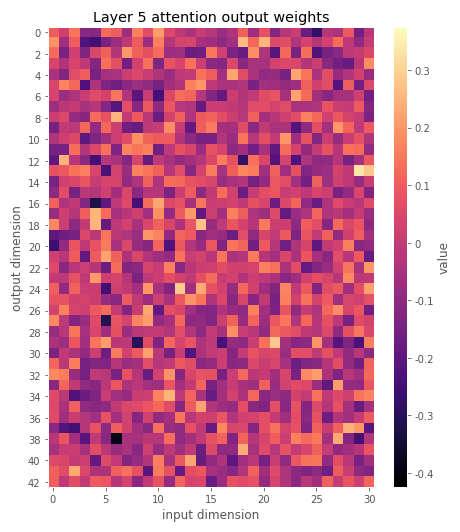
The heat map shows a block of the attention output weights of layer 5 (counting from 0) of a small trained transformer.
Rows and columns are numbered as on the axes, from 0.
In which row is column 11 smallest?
20
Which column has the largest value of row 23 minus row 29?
28
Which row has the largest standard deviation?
29
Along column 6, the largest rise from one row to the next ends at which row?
8
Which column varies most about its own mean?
5
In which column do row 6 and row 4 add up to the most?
23
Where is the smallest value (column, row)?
6, 38
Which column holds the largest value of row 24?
12
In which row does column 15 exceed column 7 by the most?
9
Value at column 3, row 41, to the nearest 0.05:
0.05
